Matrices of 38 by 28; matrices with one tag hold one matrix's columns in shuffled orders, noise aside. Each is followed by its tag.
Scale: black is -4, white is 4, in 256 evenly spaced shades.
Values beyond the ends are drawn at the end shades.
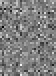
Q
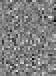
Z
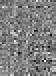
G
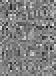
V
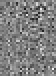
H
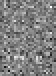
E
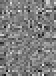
Q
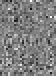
Z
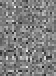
E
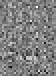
E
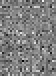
G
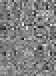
V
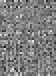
G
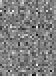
Q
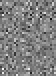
H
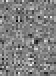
Z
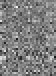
E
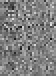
V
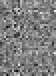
Q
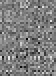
E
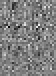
V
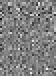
H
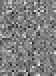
Q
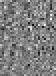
V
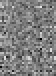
E
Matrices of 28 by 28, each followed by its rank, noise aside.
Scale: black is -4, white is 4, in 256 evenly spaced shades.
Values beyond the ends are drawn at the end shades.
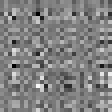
three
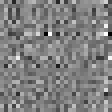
four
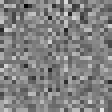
six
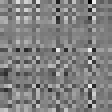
two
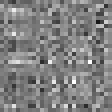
four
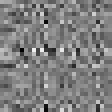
three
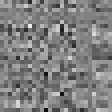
four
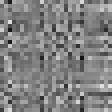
three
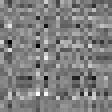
three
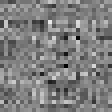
four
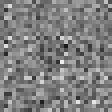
six
